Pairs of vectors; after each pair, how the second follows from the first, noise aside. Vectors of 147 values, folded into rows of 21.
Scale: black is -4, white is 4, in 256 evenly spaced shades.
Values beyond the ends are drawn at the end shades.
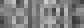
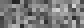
sign-scrambled.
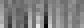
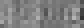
wrapped around, shrunk.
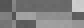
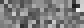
sign-scrambled.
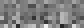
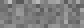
reversed, shrunk.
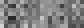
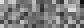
reversed, negated.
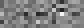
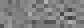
wrapped around, shrunk.
